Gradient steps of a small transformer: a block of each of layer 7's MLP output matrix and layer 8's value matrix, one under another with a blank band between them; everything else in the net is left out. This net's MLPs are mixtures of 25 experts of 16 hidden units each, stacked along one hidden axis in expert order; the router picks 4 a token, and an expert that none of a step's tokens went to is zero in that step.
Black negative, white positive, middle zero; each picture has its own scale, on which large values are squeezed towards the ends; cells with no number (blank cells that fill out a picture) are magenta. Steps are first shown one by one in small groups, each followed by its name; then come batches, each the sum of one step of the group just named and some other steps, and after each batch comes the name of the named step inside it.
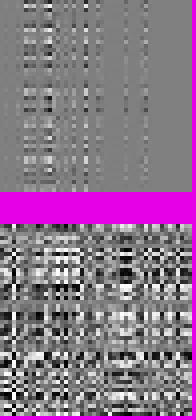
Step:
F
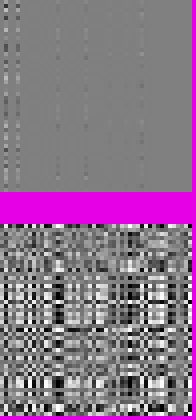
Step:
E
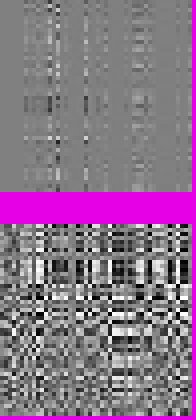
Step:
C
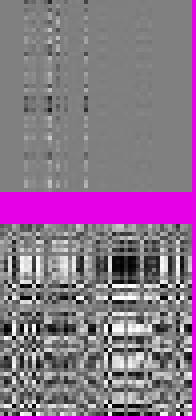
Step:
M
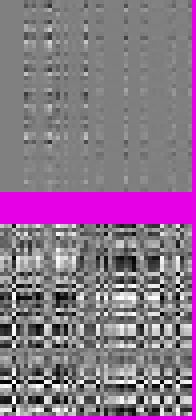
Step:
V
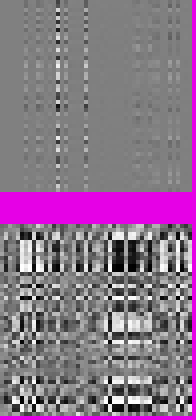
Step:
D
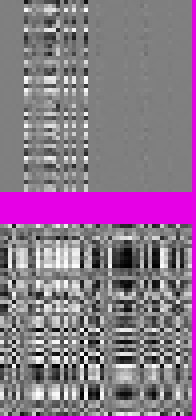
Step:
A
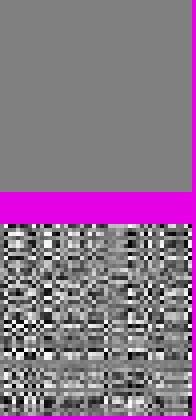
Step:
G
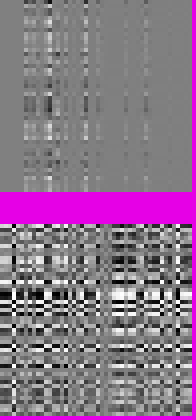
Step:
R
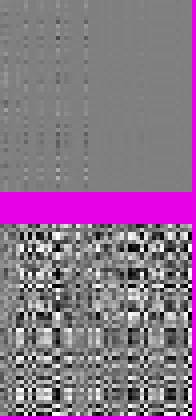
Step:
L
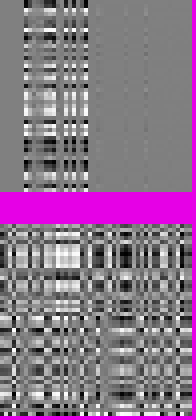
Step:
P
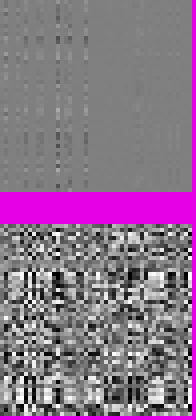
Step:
L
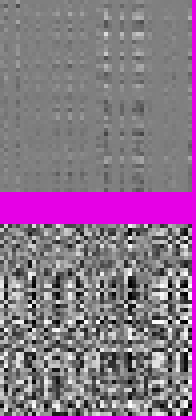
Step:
E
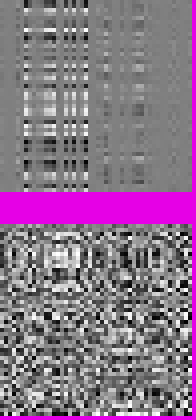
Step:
P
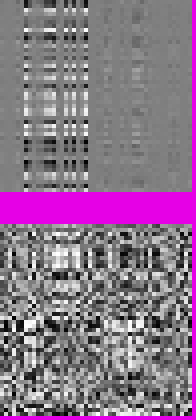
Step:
P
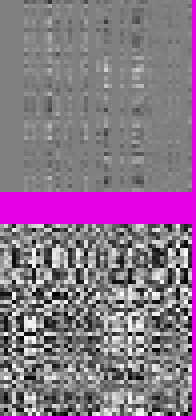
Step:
R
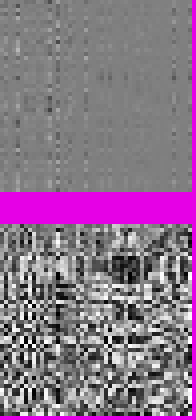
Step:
M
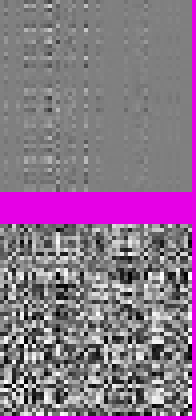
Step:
F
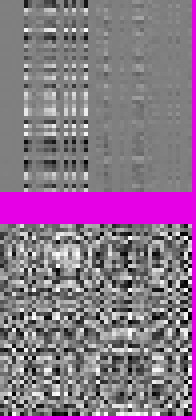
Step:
P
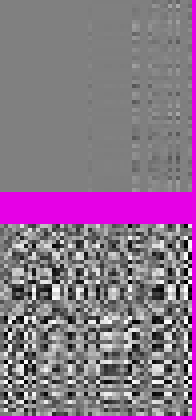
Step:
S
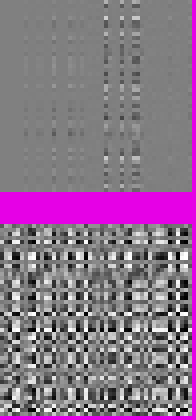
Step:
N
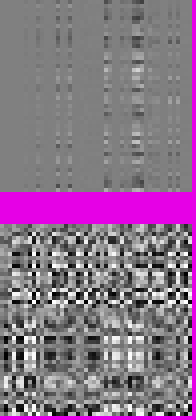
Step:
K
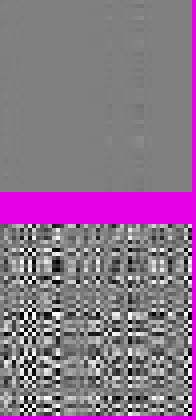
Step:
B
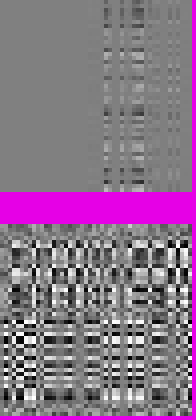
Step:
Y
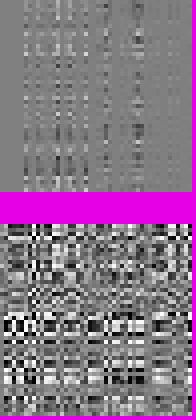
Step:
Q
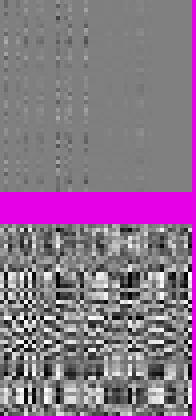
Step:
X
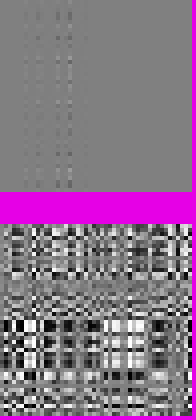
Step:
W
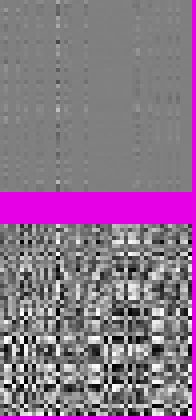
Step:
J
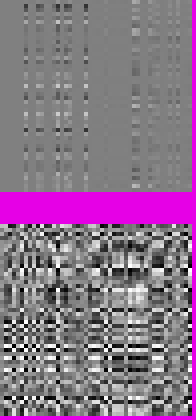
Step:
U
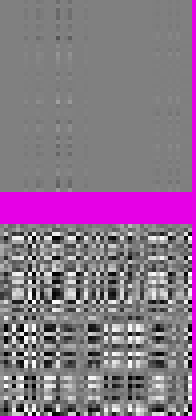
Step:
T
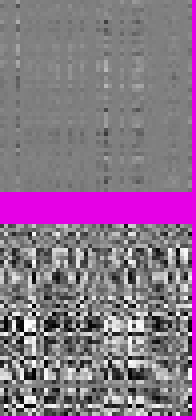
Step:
W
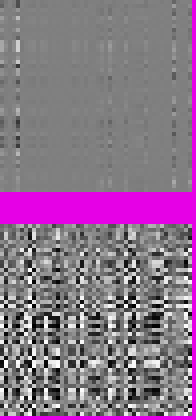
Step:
B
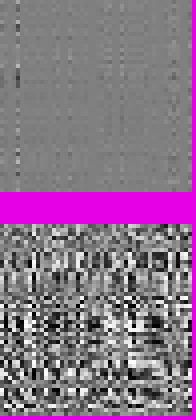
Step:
W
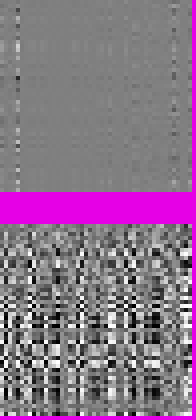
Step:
S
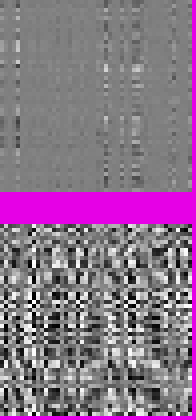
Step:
K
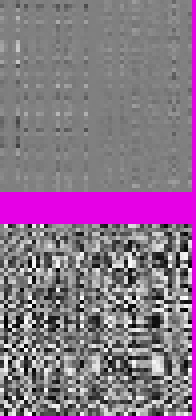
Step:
U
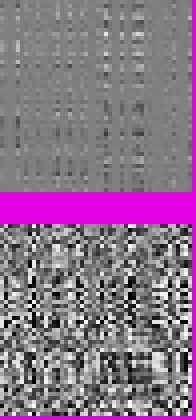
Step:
Q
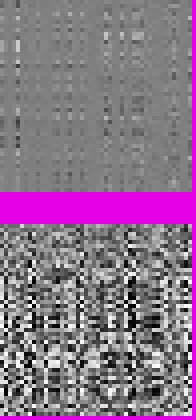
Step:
S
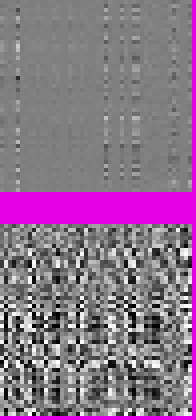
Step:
S
